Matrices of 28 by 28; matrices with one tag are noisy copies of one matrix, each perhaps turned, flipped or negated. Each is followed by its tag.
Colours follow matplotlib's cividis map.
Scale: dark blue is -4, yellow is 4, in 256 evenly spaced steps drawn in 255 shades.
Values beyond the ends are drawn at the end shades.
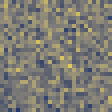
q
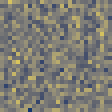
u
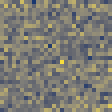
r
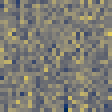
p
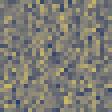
u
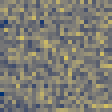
q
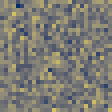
u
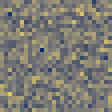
u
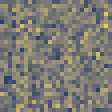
u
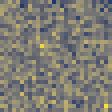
q
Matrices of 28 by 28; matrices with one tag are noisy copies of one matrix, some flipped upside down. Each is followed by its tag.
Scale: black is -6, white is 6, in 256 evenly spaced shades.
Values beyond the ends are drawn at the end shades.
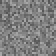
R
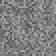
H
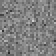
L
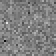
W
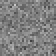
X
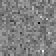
R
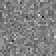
R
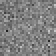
L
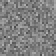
H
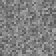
L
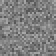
H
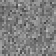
R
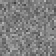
X
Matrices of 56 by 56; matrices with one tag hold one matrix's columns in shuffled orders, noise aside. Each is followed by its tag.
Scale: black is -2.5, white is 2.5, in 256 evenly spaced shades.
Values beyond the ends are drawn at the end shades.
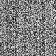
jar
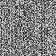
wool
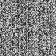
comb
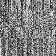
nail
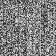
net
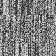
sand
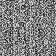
wool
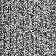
comb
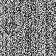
comb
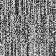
sand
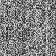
wool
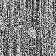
nail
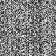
jar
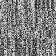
nail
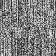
nail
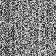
wool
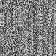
net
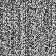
net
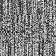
sand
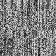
nail
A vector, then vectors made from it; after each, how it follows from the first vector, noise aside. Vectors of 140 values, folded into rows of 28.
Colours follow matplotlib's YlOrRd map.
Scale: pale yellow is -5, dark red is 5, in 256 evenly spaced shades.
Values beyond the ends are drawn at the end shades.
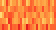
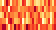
scaled up.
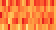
negated.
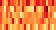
reversed, scaled up.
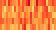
reversed.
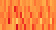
wrapped around, negated, partly zeroed.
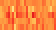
wrapped around, partly zeroed.
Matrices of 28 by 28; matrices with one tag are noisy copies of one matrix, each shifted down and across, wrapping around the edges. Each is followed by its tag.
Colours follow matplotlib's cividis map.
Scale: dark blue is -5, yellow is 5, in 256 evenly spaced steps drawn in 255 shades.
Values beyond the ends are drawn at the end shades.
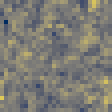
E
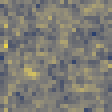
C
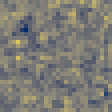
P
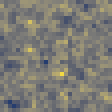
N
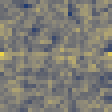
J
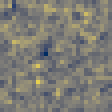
P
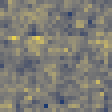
J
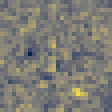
C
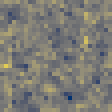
N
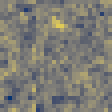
C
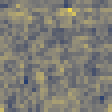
J
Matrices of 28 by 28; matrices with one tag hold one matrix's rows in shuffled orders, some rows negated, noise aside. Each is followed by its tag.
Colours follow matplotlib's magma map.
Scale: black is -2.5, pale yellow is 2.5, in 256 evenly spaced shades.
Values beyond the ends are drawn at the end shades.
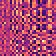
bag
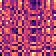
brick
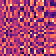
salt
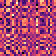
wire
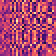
bag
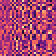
bag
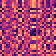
brick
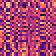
wire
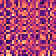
wire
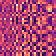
bag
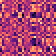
brick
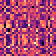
wire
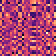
brick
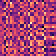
salt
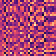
salt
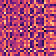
salt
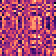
brick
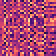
salt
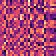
salt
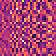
bag
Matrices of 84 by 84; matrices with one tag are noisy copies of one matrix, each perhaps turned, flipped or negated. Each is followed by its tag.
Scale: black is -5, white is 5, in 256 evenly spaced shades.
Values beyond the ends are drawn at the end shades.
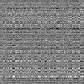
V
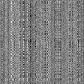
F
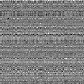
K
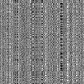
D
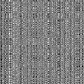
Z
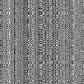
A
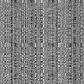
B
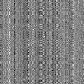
A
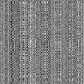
F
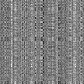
B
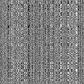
V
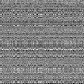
K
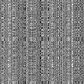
B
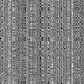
B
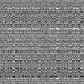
V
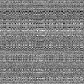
F
